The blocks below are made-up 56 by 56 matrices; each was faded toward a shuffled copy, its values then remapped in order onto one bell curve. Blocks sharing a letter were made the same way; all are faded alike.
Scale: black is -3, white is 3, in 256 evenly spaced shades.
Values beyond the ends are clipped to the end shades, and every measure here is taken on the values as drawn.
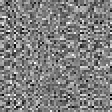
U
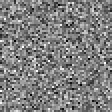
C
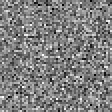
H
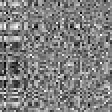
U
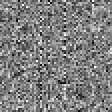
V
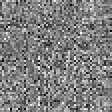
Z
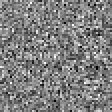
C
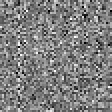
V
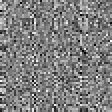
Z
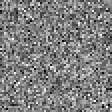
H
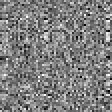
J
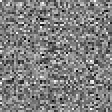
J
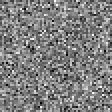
H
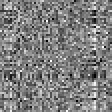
U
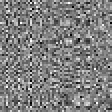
U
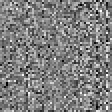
V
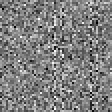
V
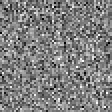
C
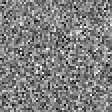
H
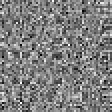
J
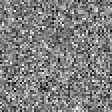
C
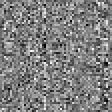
V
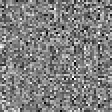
V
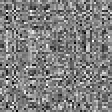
U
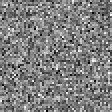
H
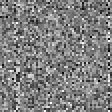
V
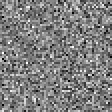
C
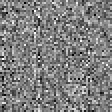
V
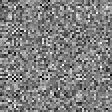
J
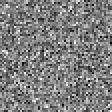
H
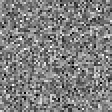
H
